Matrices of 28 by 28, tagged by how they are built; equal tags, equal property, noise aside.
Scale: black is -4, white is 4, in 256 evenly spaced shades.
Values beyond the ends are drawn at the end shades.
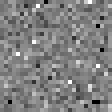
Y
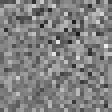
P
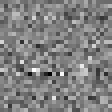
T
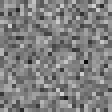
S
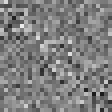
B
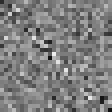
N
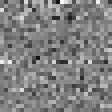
T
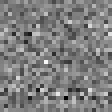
T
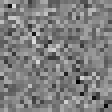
N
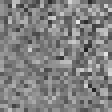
P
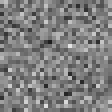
S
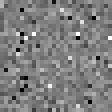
Y
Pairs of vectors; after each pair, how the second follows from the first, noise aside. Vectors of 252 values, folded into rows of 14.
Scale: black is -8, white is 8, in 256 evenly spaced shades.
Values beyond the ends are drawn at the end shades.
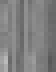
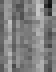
wrapped around, negated, scaled up.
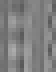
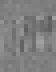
wrapped around, partly zeroed.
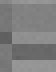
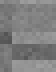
copied.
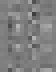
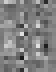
reversed, scaled up.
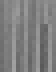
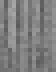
reversed, negated.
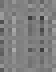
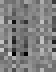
reversed, scaled up.
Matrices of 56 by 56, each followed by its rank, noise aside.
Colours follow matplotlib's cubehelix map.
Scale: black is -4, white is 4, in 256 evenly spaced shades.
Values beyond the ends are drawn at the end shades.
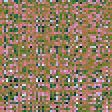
four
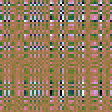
one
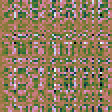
three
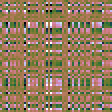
one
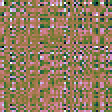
three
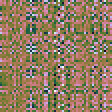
three
